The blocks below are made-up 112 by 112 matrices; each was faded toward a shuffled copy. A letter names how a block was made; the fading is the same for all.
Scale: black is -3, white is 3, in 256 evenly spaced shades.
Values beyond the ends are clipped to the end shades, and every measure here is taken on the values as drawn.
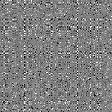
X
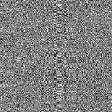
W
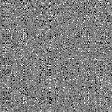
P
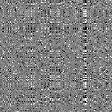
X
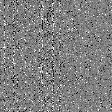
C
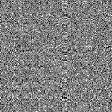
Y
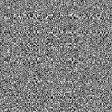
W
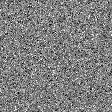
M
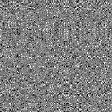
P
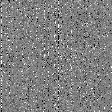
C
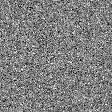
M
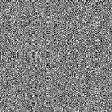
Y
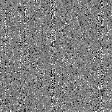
C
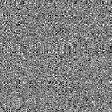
Y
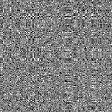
W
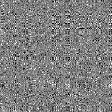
W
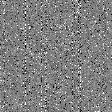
C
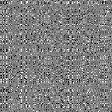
X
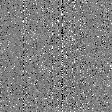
C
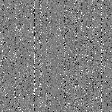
C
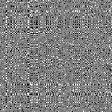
X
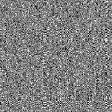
Y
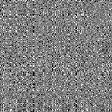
W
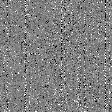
C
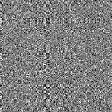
Y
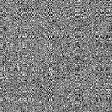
W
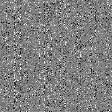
C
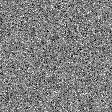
M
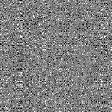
P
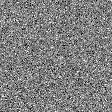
M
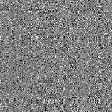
P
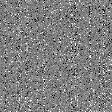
C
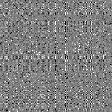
X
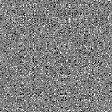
P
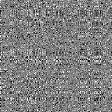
W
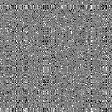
X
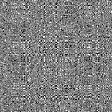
W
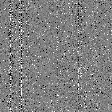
C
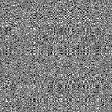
W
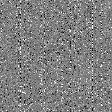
C
